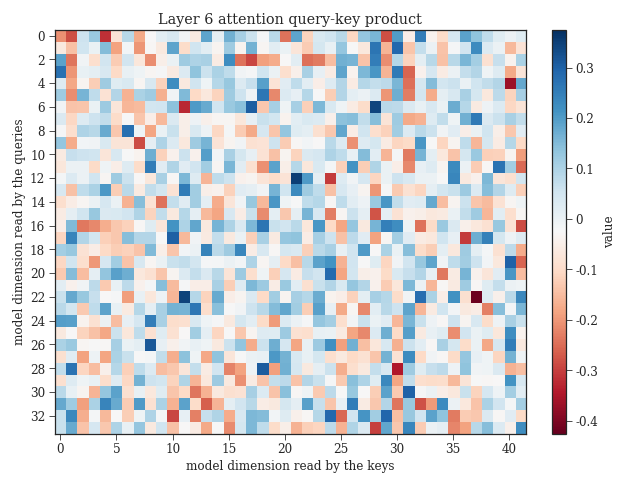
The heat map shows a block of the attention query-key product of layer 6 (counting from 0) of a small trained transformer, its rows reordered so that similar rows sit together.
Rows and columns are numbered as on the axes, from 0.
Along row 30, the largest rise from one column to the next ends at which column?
31
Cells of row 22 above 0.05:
18
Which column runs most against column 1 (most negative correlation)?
25
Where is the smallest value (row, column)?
22, 37
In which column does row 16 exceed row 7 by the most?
29
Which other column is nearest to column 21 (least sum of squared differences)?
35
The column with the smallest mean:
2
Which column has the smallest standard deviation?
39
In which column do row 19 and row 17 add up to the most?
10
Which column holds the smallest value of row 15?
28
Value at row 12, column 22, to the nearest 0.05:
0.2
